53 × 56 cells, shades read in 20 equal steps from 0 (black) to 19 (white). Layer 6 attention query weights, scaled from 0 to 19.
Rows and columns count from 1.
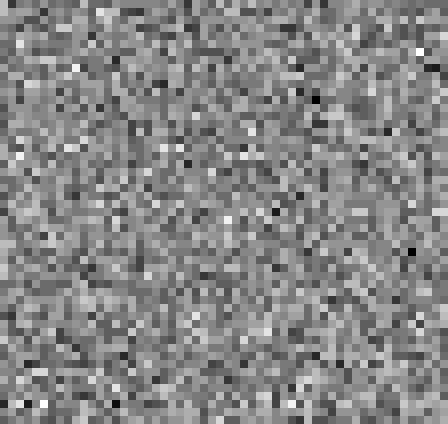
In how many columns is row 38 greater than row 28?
21
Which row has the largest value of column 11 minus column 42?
38
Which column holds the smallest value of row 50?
11
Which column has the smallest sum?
41
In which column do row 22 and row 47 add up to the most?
5
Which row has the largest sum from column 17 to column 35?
42
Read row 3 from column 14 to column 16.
15 10 8
